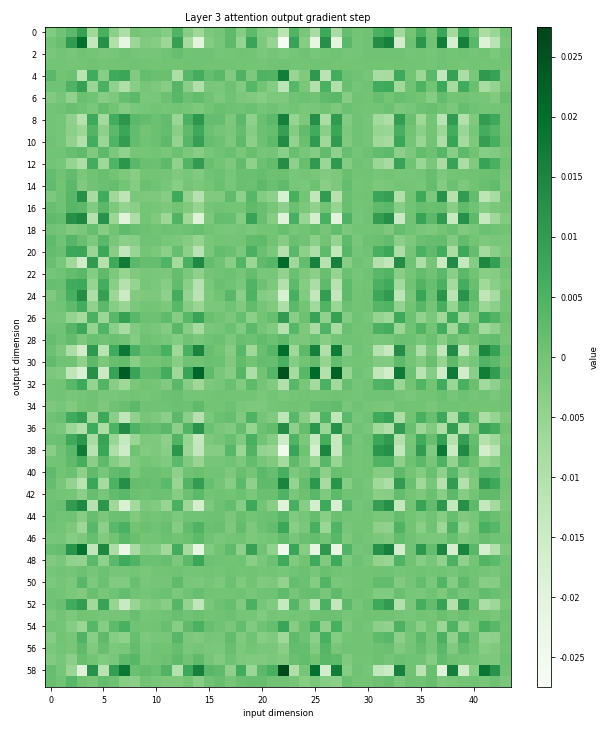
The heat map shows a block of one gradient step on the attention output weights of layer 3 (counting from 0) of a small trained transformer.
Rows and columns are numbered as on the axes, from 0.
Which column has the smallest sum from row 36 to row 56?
22
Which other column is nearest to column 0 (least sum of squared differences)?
20
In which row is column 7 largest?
31
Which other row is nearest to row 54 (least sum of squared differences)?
45
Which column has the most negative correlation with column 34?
30
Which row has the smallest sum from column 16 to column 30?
1
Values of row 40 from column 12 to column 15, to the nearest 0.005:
-0.005 0 0 0
